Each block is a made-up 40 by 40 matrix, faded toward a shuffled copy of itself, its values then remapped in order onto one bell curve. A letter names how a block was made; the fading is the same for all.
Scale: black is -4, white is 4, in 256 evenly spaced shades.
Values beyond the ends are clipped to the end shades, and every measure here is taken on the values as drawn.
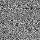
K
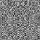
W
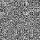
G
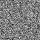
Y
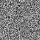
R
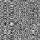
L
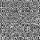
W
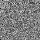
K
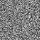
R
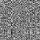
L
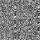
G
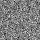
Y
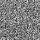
R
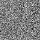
R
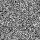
Y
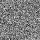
Y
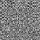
W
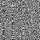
G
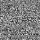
K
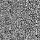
R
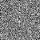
R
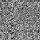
G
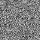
K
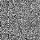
R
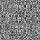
L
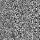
R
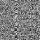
G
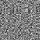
G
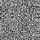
G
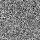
Y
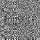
L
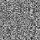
G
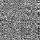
G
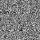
K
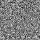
K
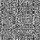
W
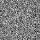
R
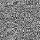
G
